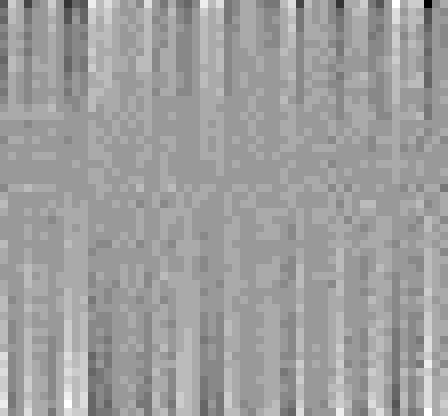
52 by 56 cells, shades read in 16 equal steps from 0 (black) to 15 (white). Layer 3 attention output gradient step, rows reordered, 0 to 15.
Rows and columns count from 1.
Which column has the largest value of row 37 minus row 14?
54
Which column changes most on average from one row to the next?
53
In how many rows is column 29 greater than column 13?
23
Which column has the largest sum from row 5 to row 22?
50
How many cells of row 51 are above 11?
11
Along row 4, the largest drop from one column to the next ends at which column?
38
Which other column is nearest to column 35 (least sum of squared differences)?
34
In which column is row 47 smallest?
12
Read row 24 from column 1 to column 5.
8 10 10 11 10
